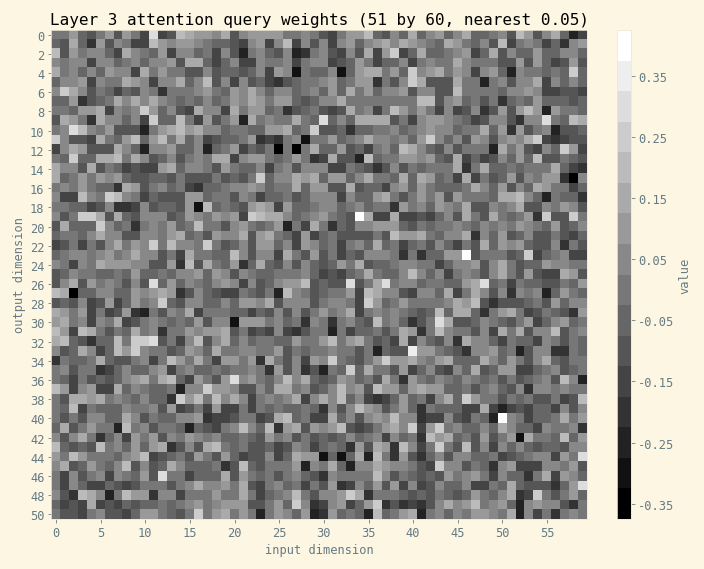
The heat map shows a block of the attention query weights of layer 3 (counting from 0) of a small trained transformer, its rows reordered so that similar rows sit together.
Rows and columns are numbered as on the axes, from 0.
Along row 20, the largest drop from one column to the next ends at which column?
26
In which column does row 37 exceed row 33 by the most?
36
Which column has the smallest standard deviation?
44
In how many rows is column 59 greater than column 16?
15
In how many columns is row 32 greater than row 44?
29
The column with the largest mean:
16
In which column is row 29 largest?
43
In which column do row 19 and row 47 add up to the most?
34
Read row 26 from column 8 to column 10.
-0.1 0.05 -0.1
